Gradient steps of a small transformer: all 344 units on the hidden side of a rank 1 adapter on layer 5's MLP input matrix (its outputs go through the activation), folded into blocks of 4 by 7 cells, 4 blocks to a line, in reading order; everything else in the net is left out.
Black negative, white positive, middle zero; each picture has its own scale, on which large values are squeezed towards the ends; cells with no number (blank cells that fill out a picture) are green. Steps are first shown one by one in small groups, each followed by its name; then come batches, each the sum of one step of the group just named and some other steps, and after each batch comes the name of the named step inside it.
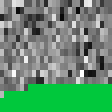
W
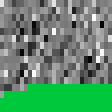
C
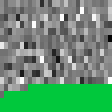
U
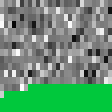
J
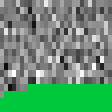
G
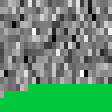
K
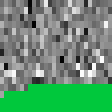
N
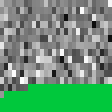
G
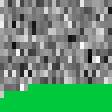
J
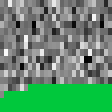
C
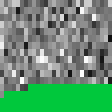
W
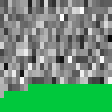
N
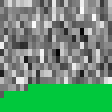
U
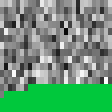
G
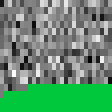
G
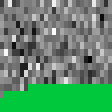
C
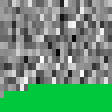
U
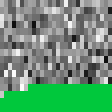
J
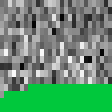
G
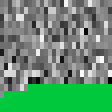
N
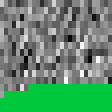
K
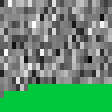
K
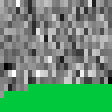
G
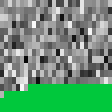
J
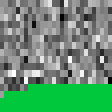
G
